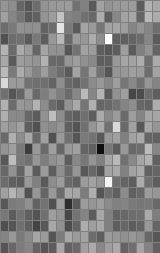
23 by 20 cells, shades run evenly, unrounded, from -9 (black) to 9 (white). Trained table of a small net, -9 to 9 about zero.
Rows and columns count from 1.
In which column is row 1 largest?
19
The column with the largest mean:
8
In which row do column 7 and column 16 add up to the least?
23
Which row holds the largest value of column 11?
9
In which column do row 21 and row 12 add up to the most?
13
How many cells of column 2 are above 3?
3
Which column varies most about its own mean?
14
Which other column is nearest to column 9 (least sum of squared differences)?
5
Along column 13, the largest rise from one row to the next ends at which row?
15
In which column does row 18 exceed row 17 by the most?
2
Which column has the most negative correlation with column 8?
10
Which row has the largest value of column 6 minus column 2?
6
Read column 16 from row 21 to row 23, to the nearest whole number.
-2 1 -2
